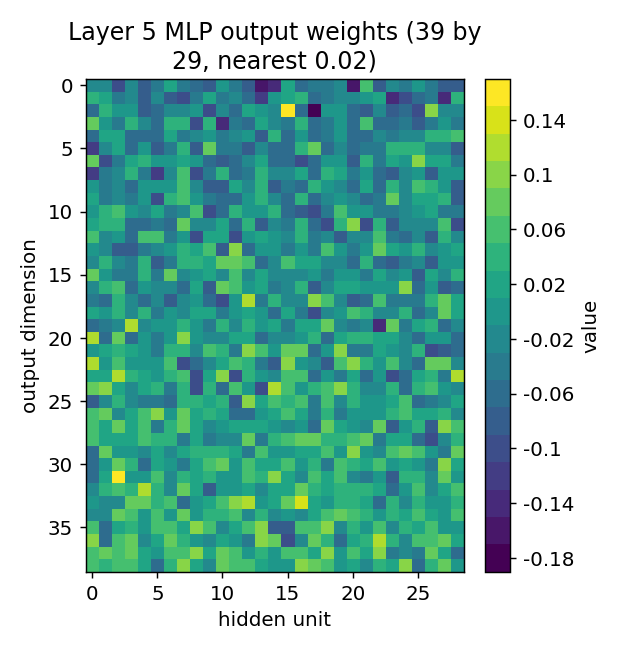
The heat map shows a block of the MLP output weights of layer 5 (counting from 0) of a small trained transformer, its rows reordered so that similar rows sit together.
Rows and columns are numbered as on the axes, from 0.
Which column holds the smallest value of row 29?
0
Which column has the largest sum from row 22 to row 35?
2
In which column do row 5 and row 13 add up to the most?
9
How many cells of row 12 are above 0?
9
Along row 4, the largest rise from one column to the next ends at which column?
14
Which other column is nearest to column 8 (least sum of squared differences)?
24
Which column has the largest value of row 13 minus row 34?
22
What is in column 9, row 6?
-0.06
